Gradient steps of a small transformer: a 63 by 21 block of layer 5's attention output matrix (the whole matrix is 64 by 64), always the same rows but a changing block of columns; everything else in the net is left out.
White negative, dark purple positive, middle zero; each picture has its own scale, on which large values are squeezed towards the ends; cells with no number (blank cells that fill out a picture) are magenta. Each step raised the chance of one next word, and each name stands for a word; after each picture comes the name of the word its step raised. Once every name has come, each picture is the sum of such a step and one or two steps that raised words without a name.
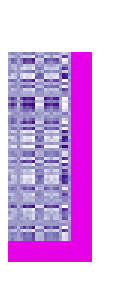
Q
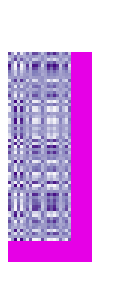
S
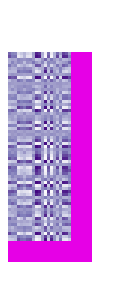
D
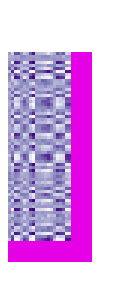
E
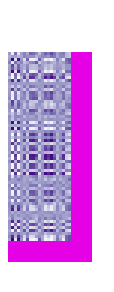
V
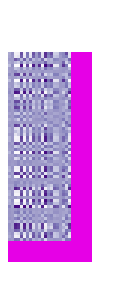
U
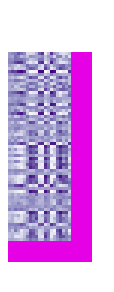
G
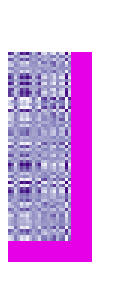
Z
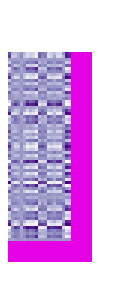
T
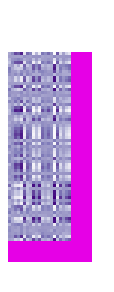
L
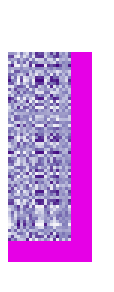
U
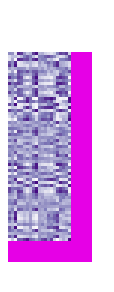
Z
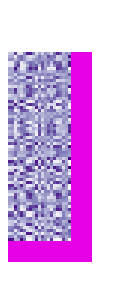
S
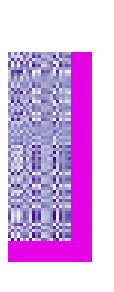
G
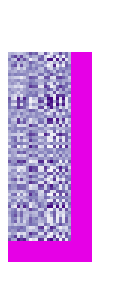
Q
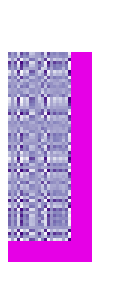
E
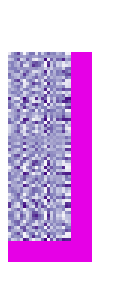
Z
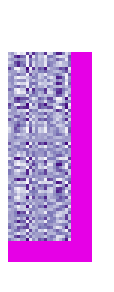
Z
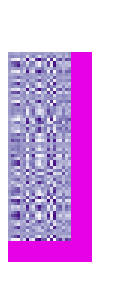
V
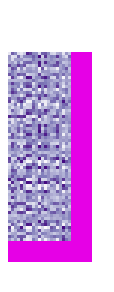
T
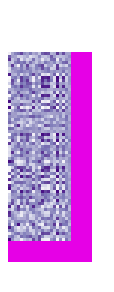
U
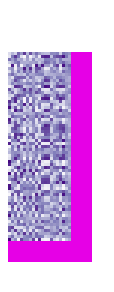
S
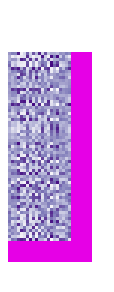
T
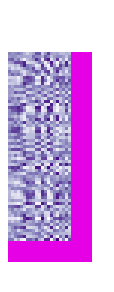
L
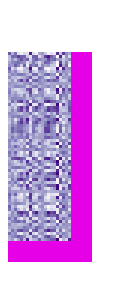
S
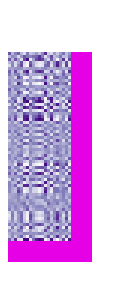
Z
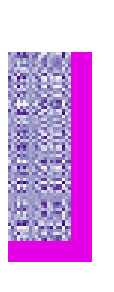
T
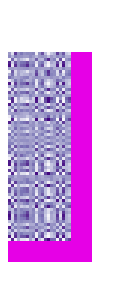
Z
